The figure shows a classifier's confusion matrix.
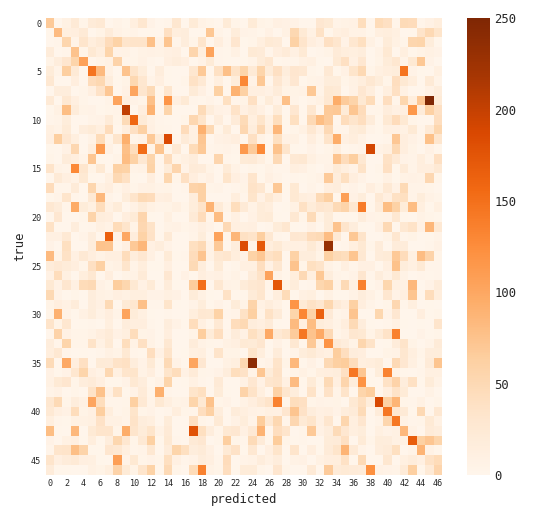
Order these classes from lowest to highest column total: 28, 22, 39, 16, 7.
16, 28, 39, 22, 7
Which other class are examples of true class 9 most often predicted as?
43
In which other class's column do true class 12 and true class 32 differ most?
14
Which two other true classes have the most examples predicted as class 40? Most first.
36, 19
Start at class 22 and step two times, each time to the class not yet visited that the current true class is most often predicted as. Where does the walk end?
10
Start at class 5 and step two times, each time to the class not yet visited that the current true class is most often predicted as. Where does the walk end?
17
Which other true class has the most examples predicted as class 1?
30
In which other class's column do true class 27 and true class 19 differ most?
18
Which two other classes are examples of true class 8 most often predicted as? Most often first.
45, 14
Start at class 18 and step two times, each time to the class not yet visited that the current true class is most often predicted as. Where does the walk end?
24
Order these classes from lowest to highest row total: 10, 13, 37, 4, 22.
4, 37, 10, 22, 13
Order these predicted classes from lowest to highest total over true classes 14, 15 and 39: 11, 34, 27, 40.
11, 34, 40, 27
